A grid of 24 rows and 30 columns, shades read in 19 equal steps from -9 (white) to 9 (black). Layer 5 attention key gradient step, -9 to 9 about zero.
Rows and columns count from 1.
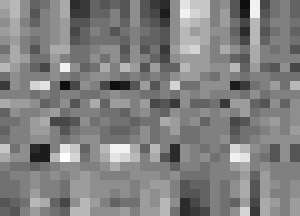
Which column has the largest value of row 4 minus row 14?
17
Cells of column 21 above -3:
19
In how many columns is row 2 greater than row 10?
14
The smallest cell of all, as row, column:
18, 7
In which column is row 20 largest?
26
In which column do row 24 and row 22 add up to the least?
25
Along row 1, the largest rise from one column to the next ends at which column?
27
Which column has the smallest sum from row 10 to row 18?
12
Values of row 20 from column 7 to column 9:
0 -1 -2
